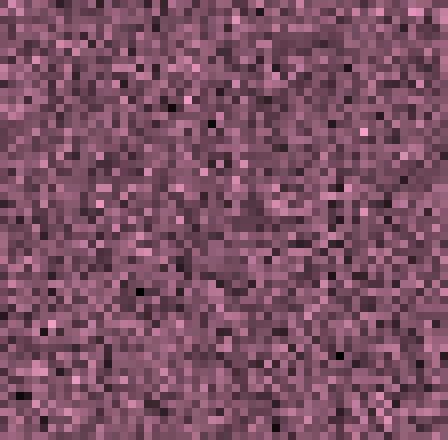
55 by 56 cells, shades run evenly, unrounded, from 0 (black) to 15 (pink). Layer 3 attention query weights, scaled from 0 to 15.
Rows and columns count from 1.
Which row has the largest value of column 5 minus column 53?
46
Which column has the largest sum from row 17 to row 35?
41
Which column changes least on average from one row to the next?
26
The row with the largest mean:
48
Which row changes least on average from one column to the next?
23
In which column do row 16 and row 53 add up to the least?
42
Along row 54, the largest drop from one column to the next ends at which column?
35
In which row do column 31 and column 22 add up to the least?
14
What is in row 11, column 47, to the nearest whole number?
11
